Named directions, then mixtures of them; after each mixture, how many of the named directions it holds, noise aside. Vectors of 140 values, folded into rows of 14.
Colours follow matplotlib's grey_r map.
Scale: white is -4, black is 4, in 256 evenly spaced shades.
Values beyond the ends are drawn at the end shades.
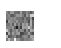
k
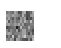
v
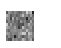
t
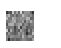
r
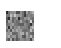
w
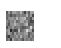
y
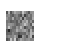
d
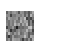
three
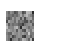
three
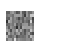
two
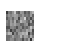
three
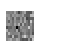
two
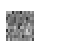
two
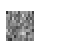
four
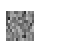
two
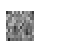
one
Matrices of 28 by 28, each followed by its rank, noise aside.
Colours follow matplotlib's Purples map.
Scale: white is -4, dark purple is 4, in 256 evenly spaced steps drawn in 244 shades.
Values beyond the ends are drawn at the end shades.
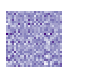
four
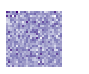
six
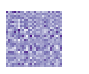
three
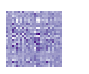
three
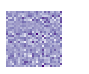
four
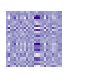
one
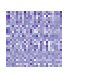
three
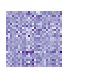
four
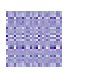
one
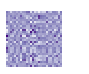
three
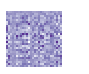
three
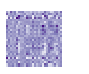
three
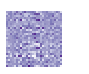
four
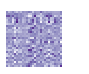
four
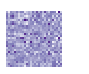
four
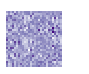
six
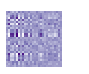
one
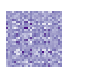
three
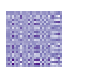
two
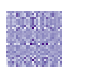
three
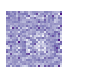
four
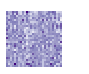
six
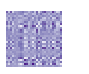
two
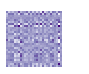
two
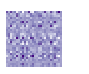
three
